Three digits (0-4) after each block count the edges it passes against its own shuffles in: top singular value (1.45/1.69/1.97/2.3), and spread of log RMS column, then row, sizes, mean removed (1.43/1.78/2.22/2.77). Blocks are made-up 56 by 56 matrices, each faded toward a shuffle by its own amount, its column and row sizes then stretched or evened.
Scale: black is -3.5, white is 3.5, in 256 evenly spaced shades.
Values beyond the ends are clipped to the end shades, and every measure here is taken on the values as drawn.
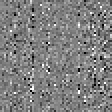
2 4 0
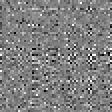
4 2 3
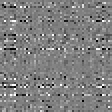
4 3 4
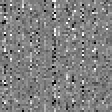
0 4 0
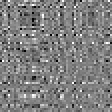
4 3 4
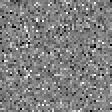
1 1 1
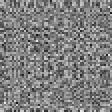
4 1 2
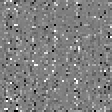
0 3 1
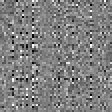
4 4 2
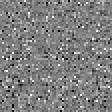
1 1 2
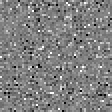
0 0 2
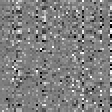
4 4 1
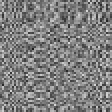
4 3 0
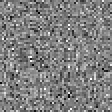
3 1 0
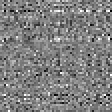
3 1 3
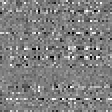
3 1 4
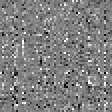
2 4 1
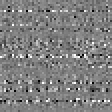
3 1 4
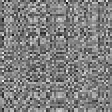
4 2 2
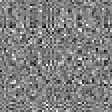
4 1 2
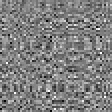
4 1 3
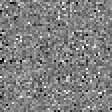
0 1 1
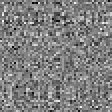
3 0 2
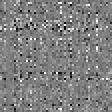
1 4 3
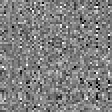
3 3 0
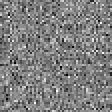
4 0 0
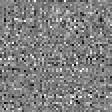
2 1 3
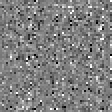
0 3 1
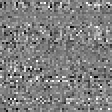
1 0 4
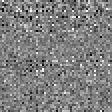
0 2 3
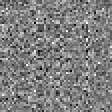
3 1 0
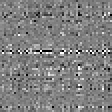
4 2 4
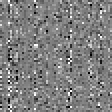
3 4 0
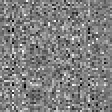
3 3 0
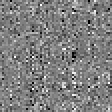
1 4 2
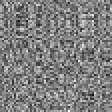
3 1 0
